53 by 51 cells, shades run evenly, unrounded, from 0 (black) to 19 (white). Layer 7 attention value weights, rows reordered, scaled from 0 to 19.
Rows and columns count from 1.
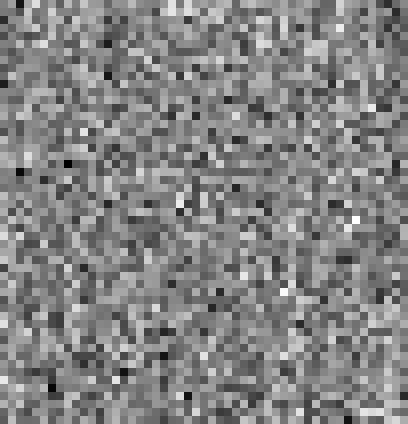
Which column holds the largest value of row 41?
1
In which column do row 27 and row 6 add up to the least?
14
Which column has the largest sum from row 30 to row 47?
37
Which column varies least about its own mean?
2
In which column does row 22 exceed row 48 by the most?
21
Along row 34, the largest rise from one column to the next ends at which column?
9
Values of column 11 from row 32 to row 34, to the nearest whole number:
14 10 3
